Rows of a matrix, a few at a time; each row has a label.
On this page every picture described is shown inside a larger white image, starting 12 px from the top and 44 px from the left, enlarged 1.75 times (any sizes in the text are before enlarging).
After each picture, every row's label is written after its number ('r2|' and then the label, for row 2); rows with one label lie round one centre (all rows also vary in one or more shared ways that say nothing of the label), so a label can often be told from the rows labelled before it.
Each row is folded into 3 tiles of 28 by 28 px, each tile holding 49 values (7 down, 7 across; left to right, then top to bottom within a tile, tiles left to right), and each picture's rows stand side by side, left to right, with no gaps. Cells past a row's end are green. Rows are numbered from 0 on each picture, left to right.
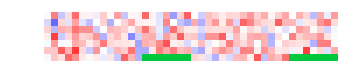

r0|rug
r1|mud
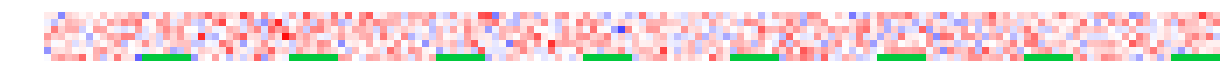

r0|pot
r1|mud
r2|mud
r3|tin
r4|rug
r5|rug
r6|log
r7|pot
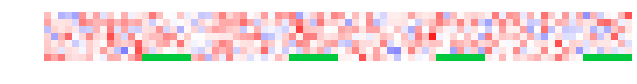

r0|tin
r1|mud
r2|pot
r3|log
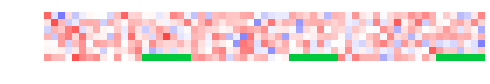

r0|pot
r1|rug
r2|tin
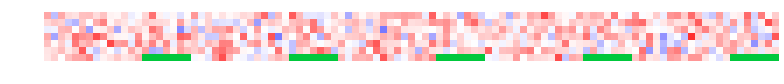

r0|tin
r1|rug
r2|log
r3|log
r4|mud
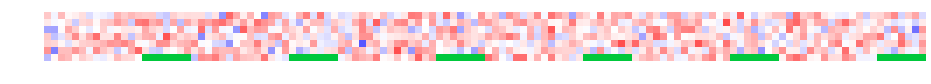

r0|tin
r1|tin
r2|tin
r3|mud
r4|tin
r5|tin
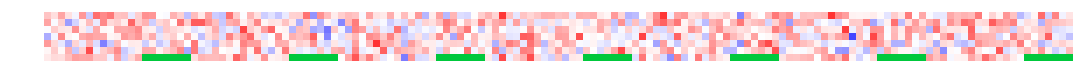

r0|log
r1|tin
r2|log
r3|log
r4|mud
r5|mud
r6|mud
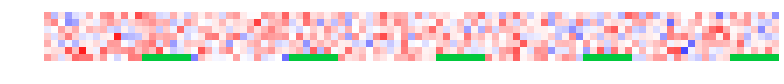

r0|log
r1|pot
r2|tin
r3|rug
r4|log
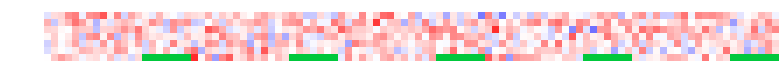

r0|mud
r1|log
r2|mud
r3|pot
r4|pot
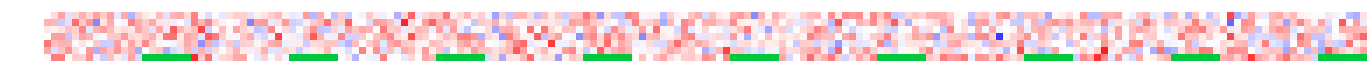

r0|log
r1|pot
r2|pot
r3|rug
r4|tin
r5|log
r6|tin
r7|rug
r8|rug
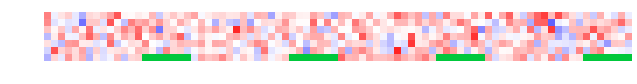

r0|pot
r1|pot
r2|log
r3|mud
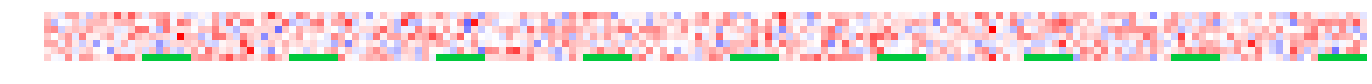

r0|pot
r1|tin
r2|pot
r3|rug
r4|pot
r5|tin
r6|mud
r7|rug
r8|pot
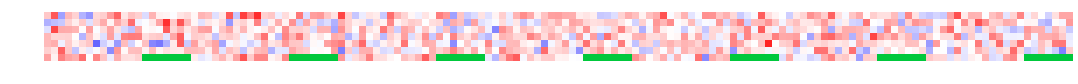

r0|pot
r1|log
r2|rug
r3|log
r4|mud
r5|mud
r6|mud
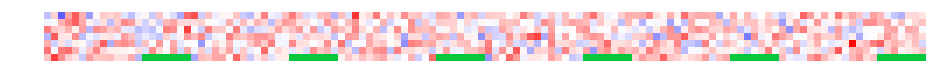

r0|rug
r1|pot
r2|log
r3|tin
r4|log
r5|log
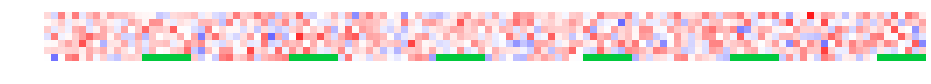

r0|log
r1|log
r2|pot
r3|mud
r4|log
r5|mud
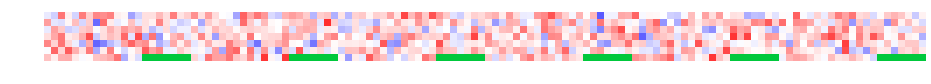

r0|log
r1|log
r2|log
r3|log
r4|tin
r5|tin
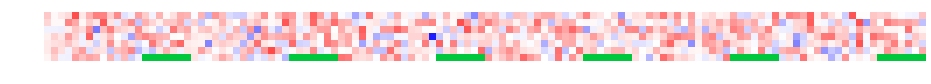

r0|mud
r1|pot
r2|rug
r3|rug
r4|log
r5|tin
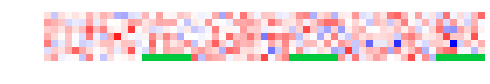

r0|rug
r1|tin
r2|log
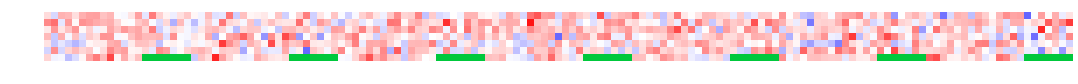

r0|mud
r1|tin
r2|log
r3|mud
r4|pot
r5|log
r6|pot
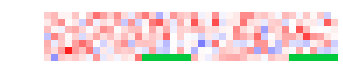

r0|log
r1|mud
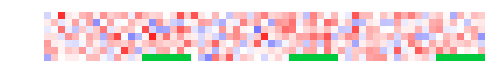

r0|log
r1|pot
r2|log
